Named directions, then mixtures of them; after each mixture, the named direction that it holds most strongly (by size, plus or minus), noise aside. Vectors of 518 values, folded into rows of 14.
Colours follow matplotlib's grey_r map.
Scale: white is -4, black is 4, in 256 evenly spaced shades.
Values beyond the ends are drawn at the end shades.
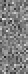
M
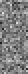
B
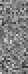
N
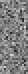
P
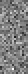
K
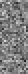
B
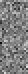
B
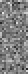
B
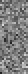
N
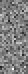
K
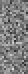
K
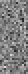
P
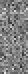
K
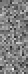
K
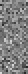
N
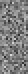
P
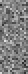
N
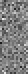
M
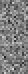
K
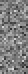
K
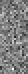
K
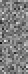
B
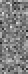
B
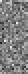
B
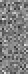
M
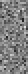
P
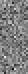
M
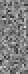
P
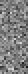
K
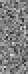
P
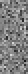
P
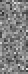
B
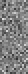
M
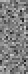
P
